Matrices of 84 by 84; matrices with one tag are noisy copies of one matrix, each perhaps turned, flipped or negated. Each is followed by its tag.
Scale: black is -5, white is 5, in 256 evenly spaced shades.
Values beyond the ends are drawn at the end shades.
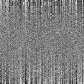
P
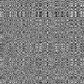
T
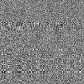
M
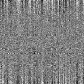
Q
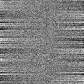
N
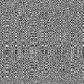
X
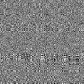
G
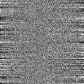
Q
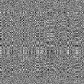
X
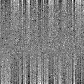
N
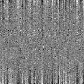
Q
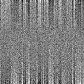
N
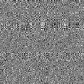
G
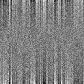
N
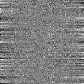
Q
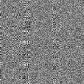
G
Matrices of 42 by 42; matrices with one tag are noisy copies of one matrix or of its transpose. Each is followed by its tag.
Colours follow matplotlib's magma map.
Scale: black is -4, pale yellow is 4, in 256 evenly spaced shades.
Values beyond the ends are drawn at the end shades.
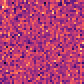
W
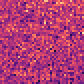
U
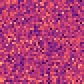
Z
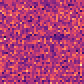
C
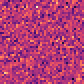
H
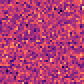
Z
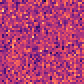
C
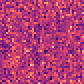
C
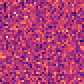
H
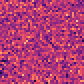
W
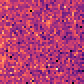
U
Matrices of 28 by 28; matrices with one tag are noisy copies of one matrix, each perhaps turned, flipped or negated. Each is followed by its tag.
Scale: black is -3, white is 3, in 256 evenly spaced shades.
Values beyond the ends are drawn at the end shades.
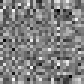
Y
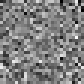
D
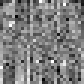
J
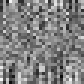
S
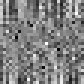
S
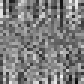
S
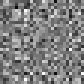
Y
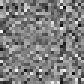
D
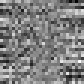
S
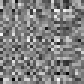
Y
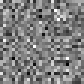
Y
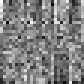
J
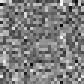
D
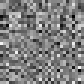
Y
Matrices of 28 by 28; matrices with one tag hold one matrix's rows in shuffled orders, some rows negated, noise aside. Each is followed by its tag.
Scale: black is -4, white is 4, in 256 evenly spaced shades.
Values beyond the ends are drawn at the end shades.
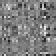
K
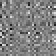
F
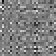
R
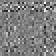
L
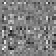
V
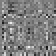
V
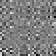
F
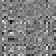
V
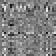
V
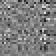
K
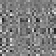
F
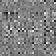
L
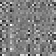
F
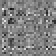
V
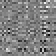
K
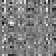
V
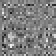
V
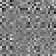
F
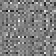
L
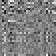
V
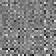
L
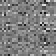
K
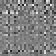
L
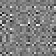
F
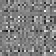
L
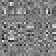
V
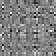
R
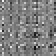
R
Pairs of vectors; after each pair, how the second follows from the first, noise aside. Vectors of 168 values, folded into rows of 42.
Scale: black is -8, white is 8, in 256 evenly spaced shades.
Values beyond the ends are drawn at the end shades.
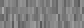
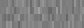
wrapped around, negated, shrunk.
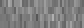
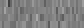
negated, partly zeroed.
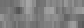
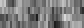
reversed, negated, scaled up.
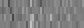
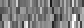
wrapped around, scaled up.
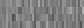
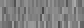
wrapped around.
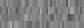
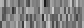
wrapped around, scaled up.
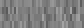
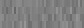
shrunk.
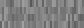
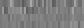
negated, partly zeroed.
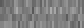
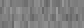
wrapped around, negated, shrunk.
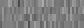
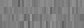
shrunk.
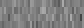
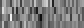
reversed, negated, scaled up.
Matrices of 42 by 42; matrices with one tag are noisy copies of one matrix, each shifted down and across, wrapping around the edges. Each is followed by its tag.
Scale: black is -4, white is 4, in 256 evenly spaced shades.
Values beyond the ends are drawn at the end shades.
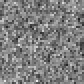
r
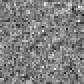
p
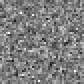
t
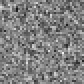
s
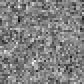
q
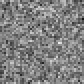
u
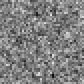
q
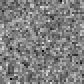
r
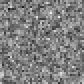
p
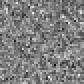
s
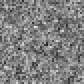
r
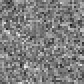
u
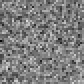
s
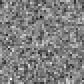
s
